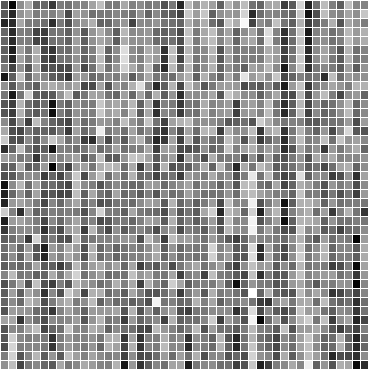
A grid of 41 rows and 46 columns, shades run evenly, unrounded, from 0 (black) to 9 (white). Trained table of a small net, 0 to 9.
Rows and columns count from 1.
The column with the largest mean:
38
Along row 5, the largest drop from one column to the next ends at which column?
39
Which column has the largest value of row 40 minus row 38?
7
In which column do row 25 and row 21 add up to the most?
32
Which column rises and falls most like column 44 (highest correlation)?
26
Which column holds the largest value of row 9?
31
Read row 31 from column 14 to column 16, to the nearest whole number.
4 4 4
